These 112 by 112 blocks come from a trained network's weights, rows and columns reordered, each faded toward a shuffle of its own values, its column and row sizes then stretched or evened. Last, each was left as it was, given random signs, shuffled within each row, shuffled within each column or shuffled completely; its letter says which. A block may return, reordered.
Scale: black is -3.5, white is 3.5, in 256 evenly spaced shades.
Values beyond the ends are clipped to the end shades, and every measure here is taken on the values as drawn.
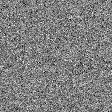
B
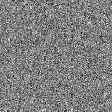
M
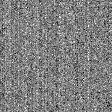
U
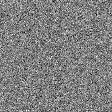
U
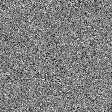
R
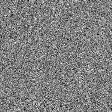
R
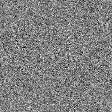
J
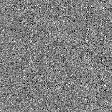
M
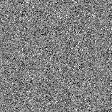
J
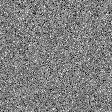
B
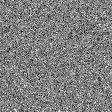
B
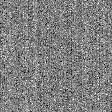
U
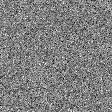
B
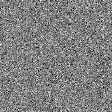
J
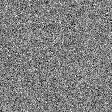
B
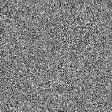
M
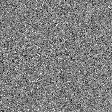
R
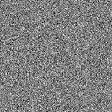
M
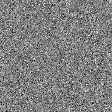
U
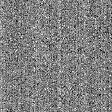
M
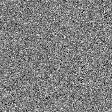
U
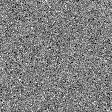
B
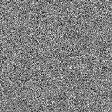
M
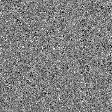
J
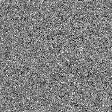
J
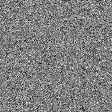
J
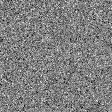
B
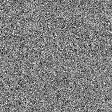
R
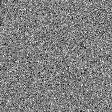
R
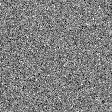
B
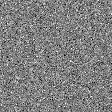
R
